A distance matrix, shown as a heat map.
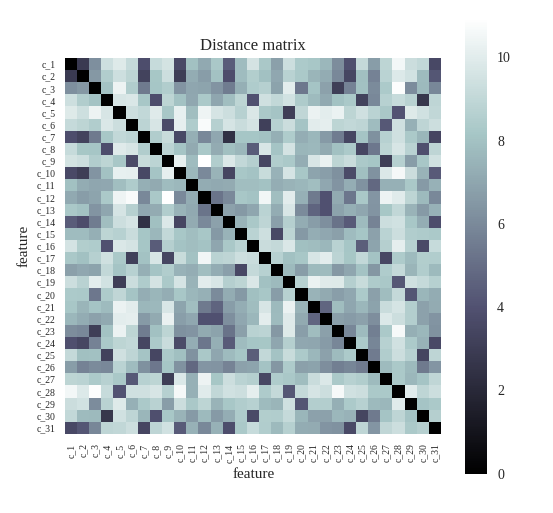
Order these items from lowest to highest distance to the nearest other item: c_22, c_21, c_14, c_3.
c_14, c_3, c_22, c_21
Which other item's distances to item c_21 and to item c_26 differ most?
c_11
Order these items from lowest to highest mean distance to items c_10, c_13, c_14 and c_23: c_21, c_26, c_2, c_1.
c_2, c_1, c_26, c_21
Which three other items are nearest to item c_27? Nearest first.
c_9, c_17, c_6
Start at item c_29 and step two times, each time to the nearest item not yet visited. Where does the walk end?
c_3
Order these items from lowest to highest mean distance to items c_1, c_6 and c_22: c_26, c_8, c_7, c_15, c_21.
c_7, c_26, c_21, c_15, c_8
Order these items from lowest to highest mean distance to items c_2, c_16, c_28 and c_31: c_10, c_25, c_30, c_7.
c_7, c_10, c_30, c_25
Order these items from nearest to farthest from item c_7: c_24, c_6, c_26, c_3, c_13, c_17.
c_24, c_3, c_26, c_13, c_17, c_6
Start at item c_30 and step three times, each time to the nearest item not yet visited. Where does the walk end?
c_8
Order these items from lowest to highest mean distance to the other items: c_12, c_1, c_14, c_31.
c_14, c_31, c_1, c_12
